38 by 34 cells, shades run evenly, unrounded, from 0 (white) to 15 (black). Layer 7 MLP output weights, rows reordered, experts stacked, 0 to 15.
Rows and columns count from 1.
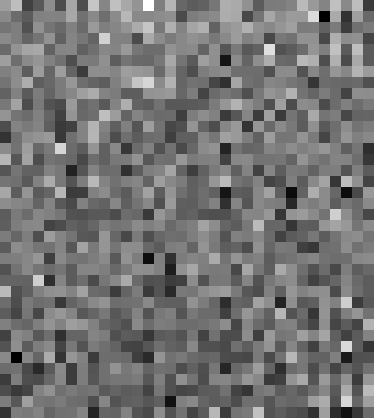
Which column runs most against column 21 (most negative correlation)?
3
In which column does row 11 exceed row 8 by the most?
14
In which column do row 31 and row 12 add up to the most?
6
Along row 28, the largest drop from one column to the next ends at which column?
27
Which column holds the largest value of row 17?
31
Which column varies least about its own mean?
15
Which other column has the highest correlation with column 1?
29
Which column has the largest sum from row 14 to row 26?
7
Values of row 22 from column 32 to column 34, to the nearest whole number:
7 7 8
